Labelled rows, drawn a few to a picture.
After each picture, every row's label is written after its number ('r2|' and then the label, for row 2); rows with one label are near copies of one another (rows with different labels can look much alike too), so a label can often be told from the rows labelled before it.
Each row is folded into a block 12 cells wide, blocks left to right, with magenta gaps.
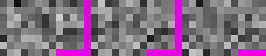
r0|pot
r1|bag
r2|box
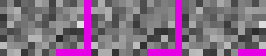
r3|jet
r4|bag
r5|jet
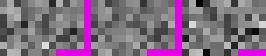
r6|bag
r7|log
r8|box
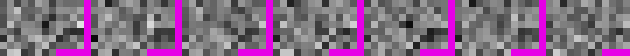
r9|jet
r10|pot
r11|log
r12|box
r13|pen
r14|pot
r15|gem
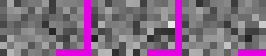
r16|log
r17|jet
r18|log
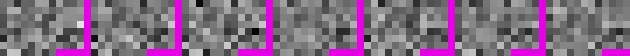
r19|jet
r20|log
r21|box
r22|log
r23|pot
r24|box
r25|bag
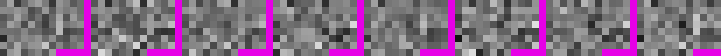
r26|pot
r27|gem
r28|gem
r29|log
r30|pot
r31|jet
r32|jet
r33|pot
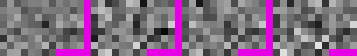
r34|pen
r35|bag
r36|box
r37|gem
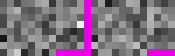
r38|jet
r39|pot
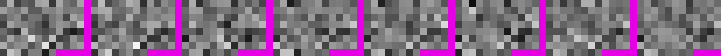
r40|gem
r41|bag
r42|pen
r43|box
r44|box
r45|log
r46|gem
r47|log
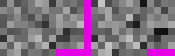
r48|pen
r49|pen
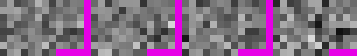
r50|bag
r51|log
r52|pot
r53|pen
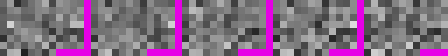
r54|box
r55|log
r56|bag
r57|jet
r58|bag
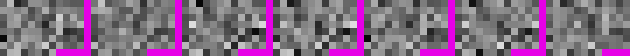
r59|pot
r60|bag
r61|box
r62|box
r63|pot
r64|box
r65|pot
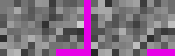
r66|jet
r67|bag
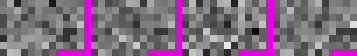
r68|log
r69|gem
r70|gem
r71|jet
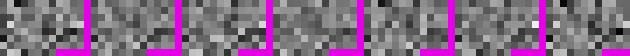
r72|box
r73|pen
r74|jet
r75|gem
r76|pot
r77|jet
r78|box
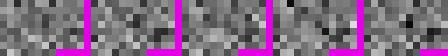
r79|gem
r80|pen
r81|log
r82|log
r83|pen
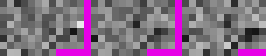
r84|box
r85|pen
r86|pen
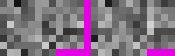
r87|box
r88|pot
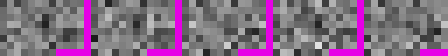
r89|pen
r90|pot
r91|box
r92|gem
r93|log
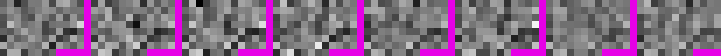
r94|box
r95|pen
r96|box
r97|bag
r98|bag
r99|jet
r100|log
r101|bag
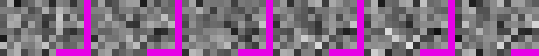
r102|pot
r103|pen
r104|log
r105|gem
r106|gem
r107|box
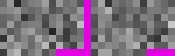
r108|log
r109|log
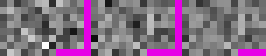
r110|gem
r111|pot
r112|pot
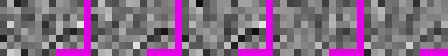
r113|box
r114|bag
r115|box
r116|pot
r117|bag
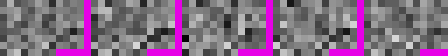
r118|bag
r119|bag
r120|pot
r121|box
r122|gem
